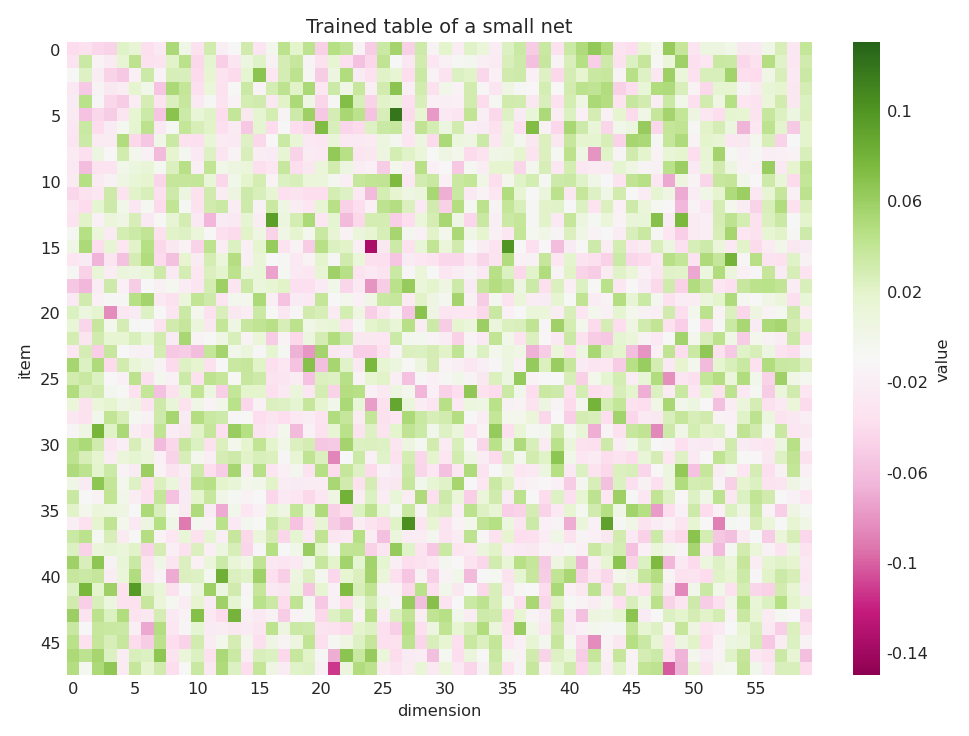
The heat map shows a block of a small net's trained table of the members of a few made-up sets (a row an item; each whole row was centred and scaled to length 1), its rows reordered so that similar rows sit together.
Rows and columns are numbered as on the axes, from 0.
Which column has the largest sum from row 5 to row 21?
26
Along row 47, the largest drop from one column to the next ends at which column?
48
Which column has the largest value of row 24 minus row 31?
21
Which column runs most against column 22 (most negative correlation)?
33
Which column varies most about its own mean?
24
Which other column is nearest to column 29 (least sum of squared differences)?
31
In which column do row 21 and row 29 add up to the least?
42
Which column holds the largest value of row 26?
32
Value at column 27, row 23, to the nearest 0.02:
0.02
